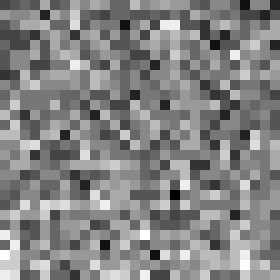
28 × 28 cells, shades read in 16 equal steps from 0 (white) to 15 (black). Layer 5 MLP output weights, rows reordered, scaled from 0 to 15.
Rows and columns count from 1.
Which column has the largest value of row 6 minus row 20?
10
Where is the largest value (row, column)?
20, 18
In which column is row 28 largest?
8
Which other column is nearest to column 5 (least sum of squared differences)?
27
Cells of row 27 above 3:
21
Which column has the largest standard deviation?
25
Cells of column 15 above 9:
7
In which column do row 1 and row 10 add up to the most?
28
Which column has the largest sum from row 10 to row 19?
22
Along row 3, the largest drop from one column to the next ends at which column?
17
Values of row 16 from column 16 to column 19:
9 6 8 8
